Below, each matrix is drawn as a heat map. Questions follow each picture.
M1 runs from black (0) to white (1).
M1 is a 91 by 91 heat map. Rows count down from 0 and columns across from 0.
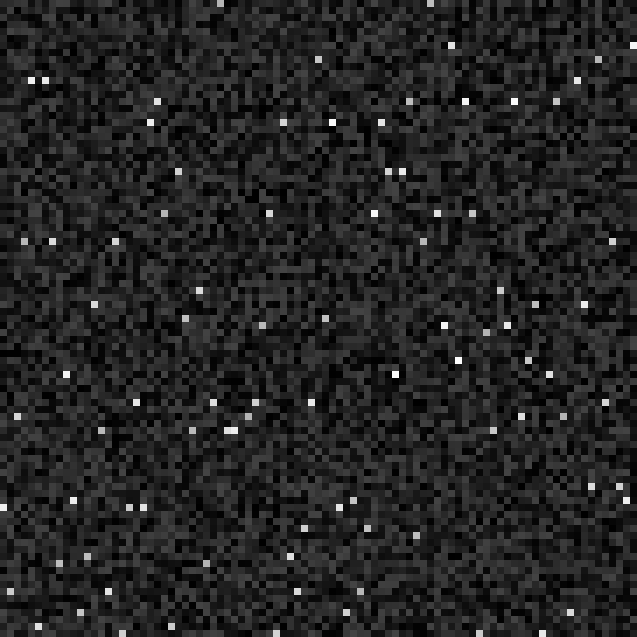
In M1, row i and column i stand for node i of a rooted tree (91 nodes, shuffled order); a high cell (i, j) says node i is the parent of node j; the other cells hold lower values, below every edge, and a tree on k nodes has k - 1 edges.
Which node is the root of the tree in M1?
34
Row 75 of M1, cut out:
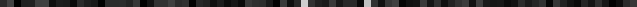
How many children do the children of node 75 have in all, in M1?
3
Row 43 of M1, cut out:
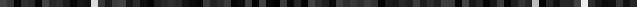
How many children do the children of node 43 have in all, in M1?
1
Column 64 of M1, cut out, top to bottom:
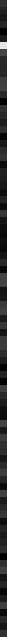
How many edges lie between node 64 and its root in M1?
4
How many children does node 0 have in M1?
2
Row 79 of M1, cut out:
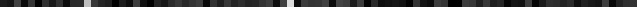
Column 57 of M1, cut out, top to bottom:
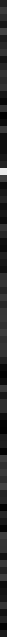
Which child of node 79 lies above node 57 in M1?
41
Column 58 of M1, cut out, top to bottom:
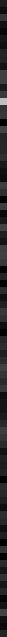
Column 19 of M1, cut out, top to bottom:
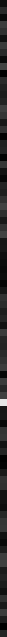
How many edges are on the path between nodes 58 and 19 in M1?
8
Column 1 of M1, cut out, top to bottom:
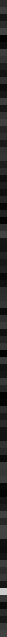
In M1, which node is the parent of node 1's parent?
69
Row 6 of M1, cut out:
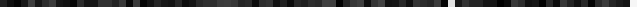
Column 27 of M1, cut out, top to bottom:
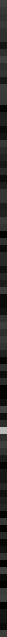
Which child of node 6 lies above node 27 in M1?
90
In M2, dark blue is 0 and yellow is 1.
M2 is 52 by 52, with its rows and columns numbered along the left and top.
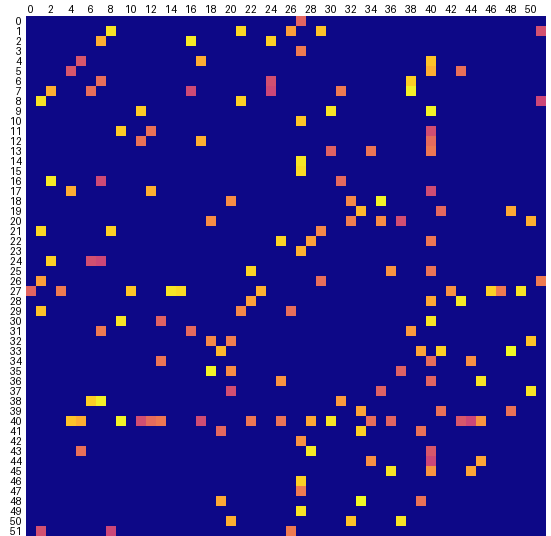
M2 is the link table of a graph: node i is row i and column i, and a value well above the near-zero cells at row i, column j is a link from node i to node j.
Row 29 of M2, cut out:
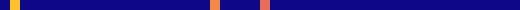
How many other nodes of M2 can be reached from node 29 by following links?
5
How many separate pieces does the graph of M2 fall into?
6
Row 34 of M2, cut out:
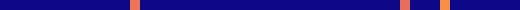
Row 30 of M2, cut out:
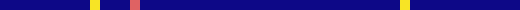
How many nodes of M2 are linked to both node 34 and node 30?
2
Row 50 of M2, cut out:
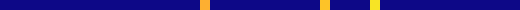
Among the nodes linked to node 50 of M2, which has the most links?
node 20
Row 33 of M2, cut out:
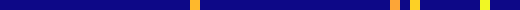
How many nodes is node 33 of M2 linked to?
4
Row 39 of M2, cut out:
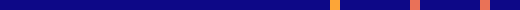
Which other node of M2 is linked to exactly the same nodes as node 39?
node 19
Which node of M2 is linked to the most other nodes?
node 40
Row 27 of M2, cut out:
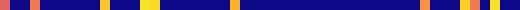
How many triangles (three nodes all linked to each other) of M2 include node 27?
0
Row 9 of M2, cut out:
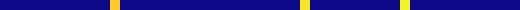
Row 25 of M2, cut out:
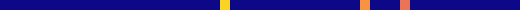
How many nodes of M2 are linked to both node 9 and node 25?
1
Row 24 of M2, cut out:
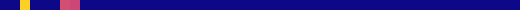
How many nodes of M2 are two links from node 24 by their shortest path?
3
